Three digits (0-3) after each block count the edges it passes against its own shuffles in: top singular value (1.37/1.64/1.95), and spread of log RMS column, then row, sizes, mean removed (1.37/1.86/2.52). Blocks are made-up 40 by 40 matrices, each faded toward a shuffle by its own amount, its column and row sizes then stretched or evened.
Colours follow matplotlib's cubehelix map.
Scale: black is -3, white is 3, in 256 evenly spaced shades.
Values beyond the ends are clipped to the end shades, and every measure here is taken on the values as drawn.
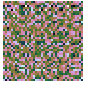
3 0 2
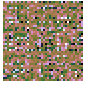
2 1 3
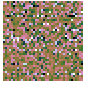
0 1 2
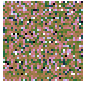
0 0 2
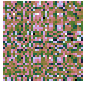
3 0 2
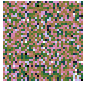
1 1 1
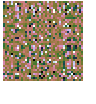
2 2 1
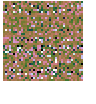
0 1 3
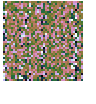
2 2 1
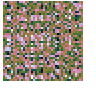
3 3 0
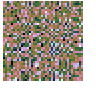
3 0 1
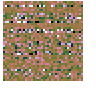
1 1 3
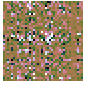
0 3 2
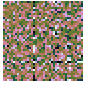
3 2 2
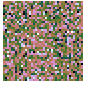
1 0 0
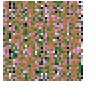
2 3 1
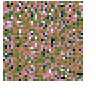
0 2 0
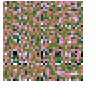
3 2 2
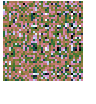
3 2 1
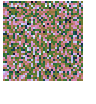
2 0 1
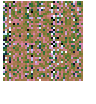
2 3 0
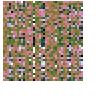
3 3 0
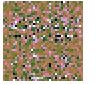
0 2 2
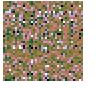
1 1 2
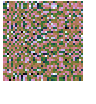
3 1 2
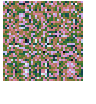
3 1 2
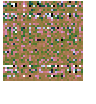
2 2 3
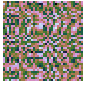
3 2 1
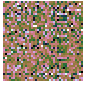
1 0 1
